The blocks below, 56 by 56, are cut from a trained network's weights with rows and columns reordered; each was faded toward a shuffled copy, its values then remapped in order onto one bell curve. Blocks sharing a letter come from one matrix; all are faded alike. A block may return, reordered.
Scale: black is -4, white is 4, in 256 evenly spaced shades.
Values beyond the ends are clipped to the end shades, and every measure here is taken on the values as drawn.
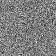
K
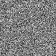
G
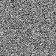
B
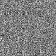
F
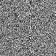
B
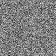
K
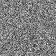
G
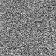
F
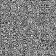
F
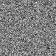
G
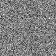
G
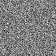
K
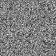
F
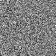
B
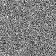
K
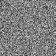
F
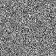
B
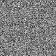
F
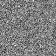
G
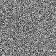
K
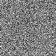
B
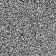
G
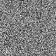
B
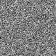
G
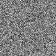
B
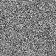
G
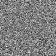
F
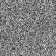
K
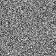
B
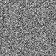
K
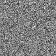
B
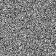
B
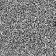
B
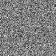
F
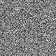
G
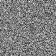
B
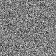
B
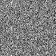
B
